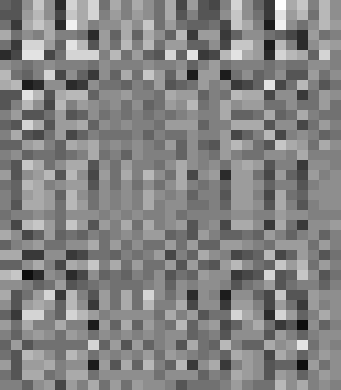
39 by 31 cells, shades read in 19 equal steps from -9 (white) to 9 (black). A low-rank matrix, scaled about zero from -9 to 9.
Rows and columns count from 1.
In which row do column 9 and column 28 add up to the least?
35
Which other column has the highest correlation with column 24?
3
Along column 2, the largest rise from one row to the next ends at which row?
10
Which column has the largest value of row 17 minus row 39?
28
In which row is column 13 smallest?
1
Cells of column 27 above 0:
16
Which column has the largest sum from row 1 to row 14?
25
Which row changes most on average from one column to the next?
6
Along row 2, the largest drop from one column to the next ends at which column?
26
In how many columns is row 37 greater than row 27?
16
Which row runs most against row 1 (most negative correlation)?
29
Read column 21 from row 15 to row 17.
-2 -2 1
